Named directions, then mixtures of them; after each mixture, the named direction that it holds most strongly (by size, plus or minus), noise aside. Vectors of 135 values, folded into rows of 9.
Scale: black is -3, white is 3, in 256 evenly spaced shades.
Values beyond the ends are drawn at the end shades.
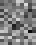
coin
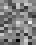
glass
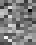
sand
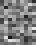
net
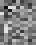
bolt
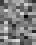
net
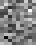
sand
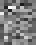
bolt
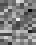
coin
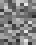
glass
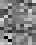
sand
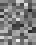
coin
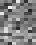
sand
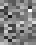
sand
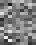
glass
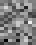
glass
